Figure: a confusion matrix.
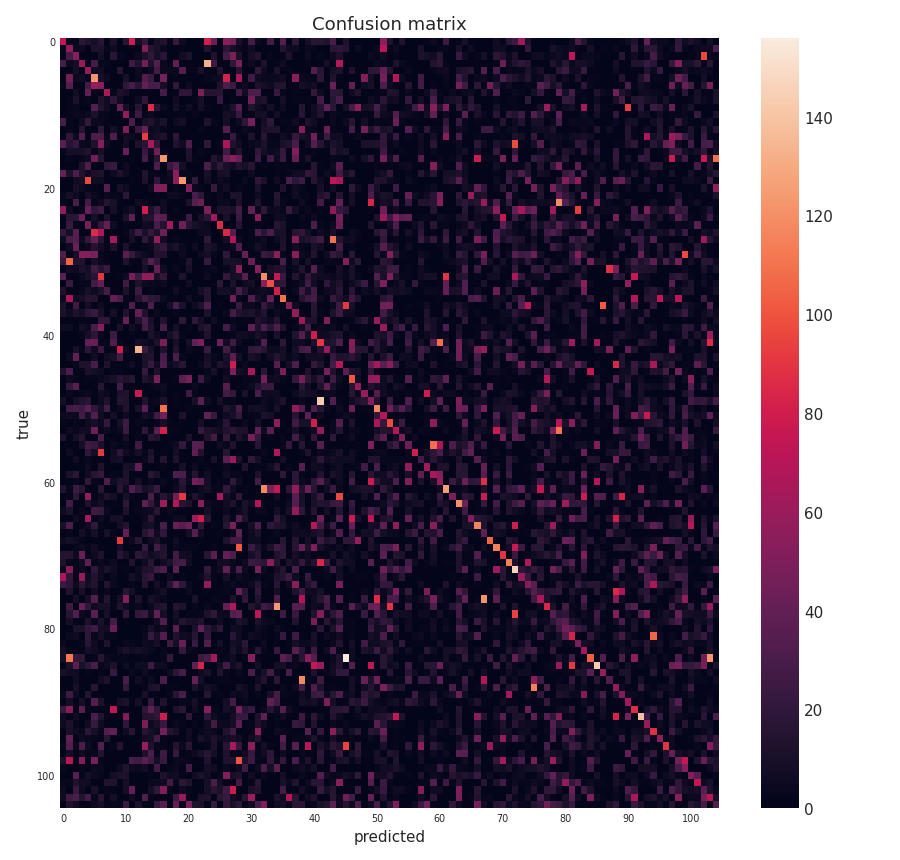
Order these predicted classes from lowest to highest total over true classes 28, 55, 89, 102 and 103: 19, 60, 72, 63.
72, 60, 19, 63
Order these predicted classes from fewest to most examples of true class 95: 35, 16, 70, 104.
16, 104, 35, 70
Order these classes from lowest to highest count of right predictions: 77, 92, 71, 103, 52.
103, 77, 52, 71, 92
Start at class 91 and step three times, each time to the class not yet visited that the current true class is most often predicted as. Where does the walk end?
1
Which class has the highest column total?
51
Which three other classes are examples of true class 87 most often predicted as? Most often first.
38, 67, 75
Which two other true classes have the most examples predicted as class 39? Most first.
96, 84
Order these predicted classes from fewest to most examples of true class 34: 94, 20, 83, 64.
20, 94, 64, 83
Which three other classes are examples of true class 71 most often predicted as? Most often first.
41, 74, 33
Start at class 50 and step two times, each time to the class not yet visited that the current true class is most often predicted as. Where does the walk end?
104
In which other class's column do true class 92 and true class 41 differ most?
60
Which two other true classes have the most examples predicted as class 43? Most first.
27, 19
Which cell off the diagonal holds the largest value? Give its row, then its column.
84, 45
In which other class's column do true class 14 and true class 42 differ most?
12
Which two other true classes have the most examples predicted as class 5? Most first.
26, 6
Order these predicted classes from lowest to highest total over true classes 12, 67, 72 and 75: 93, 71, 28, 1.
71, 93, 1, 28
